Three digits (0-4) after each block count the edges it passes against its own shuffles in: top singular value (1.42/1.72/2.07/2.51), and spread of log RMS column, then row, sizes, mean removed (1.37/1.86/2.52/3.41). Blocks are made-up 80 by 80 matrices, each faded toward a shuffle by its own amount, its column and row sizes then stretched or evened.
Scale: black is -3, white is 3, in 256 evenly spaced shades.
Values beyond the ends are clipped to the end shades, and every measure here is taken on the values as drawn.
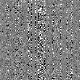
0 4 0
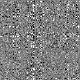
2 3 3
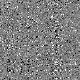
2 2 2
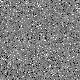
0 0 0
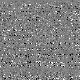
0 1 3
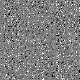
0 3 1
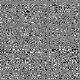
1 3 4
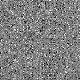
2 1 0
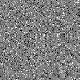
3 0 0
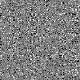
2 2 1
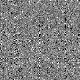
2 2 1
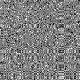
4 0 1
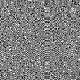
4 0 0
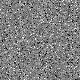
0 1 0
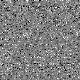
1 0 2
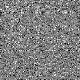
2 0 2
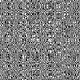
4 2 2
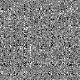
0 3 3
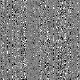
1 4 0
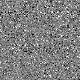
1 0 2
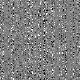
0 4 0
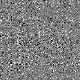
1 2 2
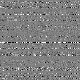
3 0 4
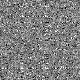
2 0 2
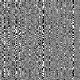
4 4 1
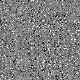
1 2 1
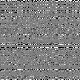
4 0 4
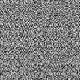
3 0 1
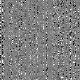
1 4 0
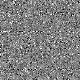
1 0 2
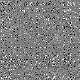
1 3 3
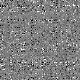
0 2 3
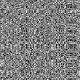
4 2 1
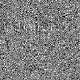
2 1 1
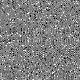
3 0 0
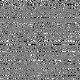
2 1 4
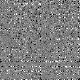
1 2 3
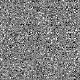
1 2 2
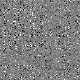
1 3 2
